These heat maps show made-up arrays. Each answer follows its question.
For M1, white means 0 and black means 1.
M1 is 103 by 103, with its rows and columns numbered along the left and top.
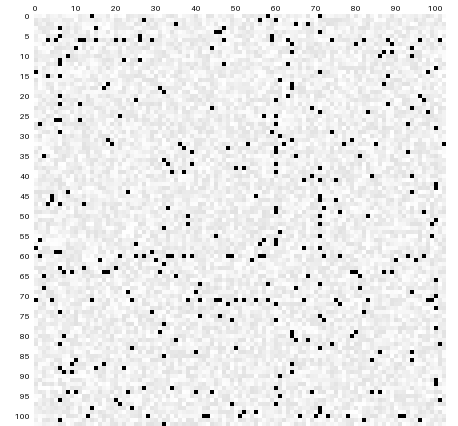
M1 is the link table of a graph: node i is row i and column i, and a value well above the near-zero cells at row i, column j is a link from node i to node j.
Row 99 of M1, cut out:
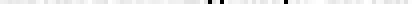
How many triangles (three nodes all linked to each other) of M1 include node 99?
2
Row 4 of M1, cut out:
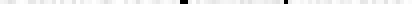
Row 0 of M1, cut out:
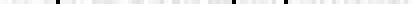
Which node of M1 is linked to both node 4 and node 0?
node 71
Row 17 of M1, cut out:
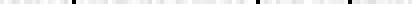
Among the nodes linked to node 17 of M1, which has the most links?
node 64
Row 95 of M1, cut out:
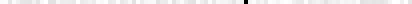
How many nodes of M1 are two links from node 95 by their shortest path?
4
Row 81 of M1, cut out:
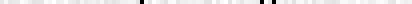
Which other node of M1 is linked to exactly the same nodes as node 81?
node 2
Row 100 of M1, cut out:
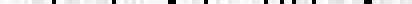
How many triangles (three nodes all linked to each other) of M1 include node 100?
0
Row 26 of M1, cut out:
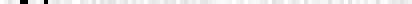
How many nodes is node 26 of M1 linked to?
3
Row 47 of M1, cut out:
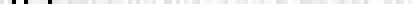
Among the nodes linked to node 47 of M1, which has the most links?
node 6
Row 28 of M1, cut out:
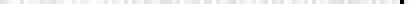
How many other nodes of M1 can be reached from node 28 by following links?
11
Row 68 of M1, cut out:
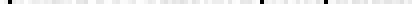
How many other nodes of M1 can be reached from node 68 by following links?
4
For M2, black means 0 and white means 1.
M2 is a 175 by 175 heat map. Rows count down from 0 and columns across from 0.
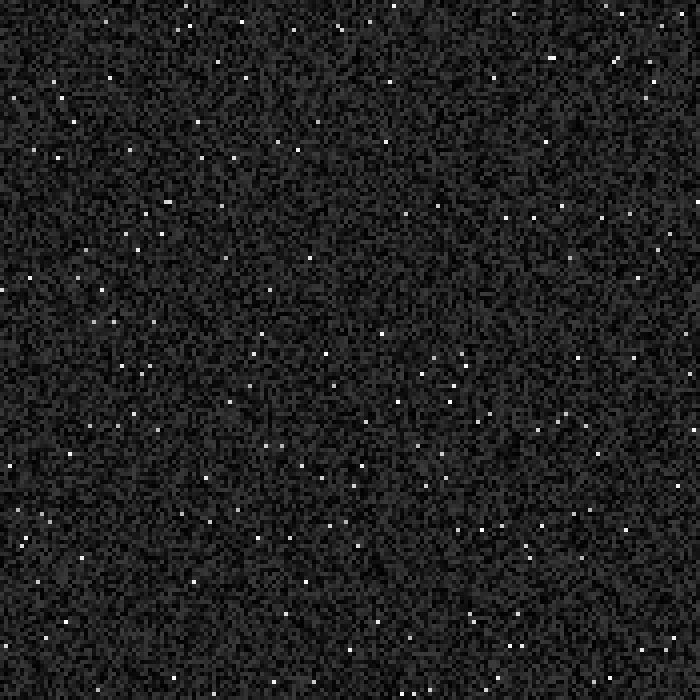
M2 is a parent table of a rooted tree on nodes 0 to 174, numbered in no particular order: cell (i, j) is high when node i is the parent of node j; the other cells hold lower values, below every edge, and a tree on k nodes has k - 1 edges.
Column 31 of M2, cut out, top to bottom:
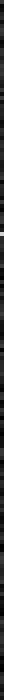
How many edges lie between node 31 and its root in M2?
5
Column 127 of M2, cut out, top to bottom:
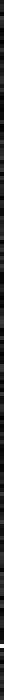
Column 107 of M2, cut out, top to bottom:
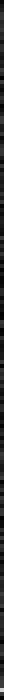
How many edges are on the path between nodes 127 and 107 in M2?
4
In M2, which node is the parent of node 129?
153
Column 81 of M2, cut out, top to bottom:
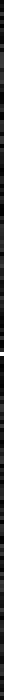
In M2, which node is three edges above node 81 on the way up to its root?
172
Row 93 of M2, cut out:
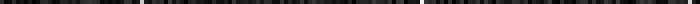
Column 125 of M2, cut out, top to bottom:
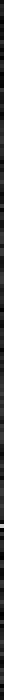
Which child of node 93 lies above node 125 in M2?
35
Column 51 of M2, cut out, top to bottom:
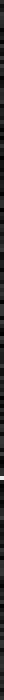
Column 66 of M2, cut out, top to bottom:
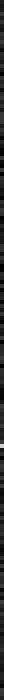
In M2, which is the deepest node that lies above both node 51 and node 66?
119
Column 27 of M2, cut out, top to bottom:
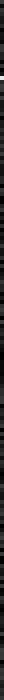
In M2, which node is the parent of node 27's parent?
69
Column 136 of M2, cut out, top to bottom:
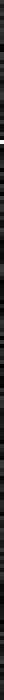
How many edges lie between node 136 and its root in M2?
2
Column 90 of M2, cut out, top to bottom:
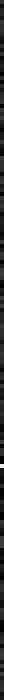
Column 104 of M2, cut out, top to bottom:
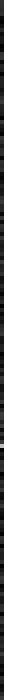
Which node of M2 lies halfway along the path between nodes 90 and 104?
105
